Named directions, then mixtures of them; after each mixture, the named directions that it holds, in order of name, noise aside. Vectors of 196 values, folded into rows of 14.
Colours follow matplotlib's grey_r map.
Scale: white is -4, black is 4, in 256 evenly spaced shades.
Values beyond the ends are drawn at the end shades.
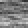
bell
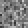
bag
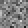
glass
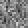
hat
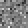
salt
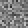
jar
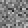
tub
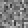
bag, jar.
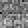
bag, bell, jar.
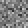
tub.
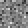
salt.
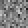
glass, hat, tub.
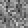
hat.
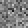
tub.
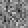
hat.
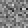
tub.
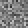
jar.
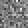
bag, jar, tub.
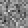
hat.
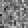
bag.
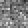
bell, jar, salt.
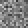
glass, hat, jar.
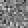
hat, jar, salt.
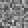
bag, jar, salt.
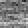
bell.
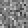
bag, hat, salt.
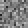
bag, hat, salt.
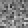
bag, bell, jar.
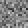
tub.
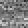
bell, hat, jar.
